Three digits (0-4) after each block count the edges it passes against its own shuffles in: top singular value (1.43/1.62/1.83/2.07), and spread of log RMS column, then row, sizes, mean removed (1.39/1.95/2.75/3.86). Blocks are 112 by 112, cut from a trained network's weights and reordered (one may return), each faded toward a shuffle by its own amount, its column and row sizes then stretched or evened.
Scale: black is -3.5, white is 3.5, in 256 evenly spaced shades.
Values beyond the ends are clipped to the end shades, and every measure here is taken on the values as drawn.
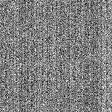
3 0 0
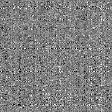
1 2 3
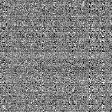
3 3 1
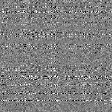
4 2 4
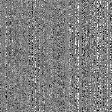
2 4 0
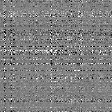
2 3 4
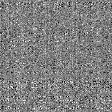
1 0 3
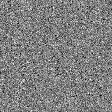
0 0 1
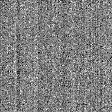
2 0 2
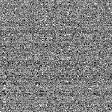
2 1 1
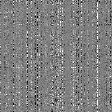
4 4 2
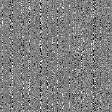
1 4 0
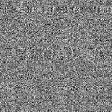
4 1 3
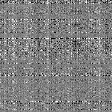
4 1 4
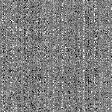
2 3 2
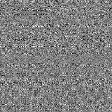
4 0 3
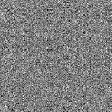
3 2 0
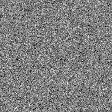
0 0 1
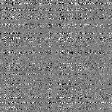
1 3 4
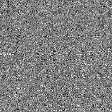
1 1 3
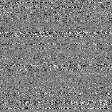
3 0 4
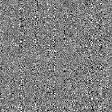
2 3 2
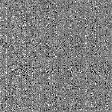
0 3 2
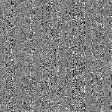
0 4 0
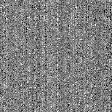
2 3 1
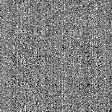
1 2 2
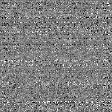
1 2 3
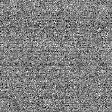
2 1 1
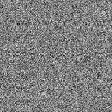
4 0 1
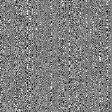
1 4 0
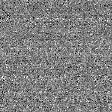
0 1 2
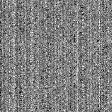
4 2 0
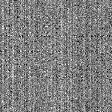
4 1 2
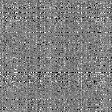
3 2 4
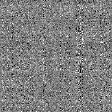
0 3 0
